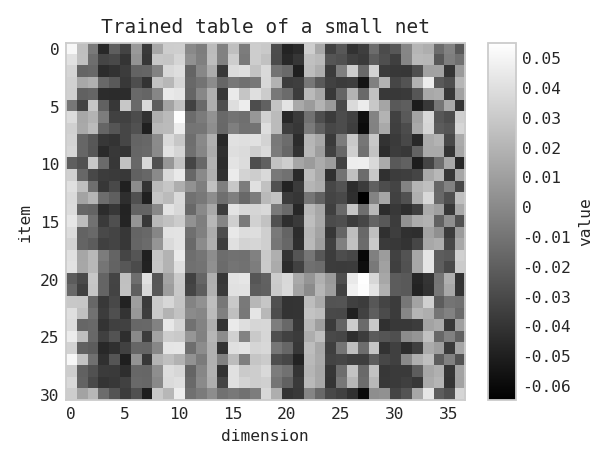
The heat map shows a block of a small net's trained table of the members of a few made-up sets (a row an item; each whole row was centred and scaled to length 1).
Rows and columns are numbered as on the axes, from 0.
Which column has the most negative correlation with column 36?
35
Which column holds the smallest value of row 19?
27
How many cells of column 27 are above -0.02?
16
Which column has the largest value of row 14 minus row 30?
26
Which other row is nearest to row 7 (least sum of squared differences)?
30
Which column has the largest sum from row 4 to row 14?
10
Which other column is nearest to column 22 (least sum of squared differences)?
13
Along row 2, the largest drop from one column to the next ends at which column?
29
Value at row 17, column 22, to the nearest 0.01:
0.02
